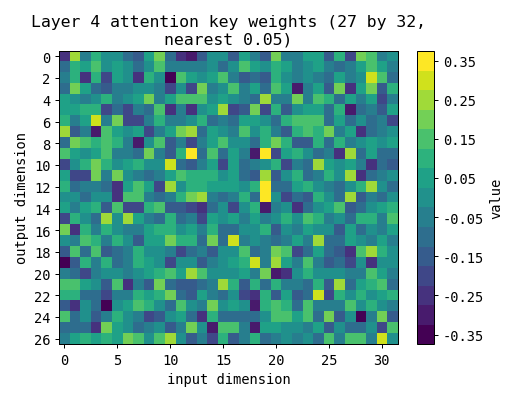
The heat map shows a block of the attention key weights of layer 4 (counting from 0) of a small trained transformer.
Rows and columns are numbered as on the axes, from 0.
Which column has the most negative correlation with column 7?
5
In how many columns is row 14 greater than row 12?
12
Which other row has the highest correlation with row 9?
4
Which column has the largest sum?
24
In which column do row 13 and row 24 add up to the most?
19
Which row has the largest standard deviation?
9
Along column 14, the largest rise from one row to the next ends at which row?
23
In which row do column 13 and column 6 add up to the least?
14
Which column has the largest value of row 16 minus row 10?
0
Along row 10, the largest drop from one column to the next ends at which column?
11
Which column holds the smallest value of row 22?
18
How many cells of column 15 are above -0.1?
19
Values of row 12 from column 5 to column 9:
-0.25 0.05 0.15 0.05 -0.2
